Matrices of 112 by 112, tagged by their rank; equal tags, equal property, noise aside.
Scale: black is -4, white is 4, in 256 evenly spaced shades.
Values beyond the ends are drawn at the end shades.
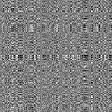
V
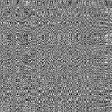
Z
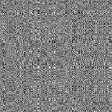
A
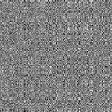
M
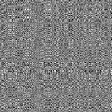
M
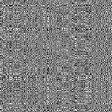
M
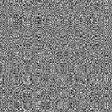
Z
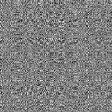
M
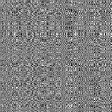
M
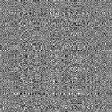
A
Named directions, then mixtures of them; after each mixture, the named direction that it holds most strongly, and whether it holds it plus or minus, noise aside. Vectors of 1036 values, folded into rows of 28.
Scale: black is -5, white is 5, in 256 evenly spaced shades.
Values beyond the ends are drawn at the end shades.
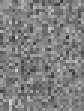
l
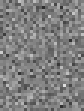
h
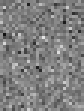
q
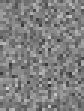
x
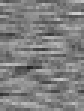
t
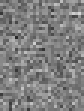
l, minus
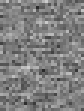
t, minus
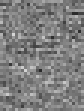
q, plus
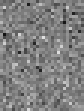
q, plus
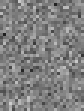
l, plus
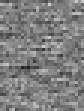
t, plus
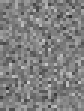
x, minus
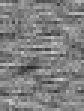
t, plus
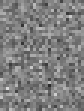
x, plus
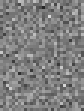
h, plus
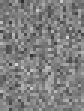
l, minus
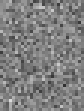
l, plus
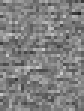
t, minus
